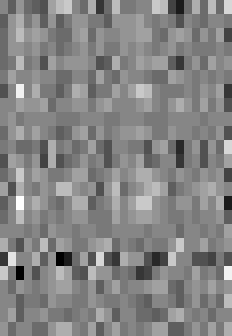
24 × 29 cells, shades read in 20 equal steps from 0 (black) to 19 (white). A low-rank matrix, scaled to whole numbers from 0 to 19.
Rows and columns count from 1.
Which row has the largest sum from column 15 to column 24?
15
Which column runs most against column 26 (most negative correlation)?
7
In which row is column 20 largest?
1
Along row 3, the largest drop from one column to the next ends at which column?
29
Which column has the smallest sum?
23
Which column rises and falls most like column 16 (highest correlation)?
2
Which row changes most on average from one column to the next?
19
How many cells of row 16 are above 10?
10
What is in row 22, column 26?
8
